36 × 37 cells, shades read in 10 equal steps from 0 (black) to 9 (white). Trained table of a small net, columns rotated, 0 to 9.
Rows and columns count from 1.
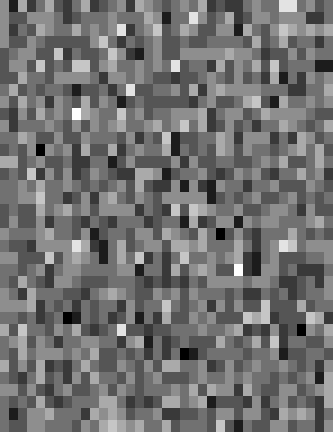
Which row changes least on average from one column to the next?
24
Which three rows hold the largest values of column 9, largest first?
10, 21, 6
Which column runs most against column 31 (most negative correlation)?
4
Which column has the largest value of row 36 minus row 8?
13
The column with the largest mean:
5
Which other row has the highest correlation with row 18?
23
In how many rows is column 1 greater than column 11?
16
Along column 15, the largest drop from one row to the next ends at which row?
9
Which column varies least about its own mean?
1
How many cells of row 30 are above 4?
7
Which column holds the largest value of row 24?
3
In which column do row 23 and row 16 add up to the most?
27
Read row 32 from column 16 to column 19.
3 4 5 3
